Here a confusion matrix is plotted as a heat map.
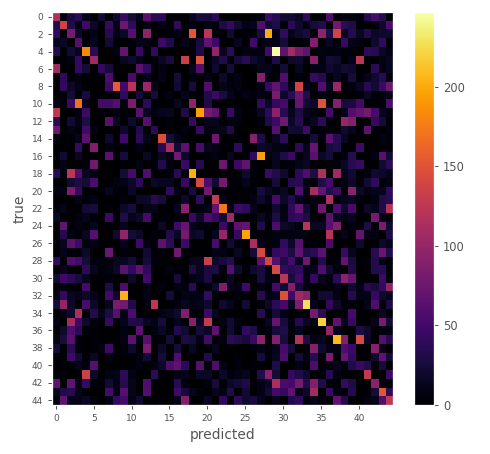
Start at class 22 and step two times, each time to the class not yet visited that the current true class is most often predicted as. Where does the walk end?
17
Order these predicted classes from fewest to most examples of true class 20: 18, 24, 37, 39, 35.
24, 18, 37, 35, 39
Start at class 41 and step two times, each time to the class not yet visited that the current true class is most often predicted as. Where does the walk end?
29
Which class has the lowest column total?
6
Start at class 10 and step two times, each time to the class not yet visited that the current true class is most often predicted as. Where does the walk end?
34
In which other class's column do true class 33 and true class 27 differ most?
13
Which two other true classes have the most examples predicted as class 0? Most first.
11, 6
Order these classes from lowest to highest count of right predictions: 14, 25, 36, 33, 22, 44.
36, 44, 14, 22, 25, 33
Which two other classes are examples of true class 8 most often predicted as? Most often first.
32, 10
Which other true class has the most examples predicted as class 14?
26
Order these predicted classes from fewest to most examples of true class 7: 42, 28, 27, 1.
28, 42, 1, 27
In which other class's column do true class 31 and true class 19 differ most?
44
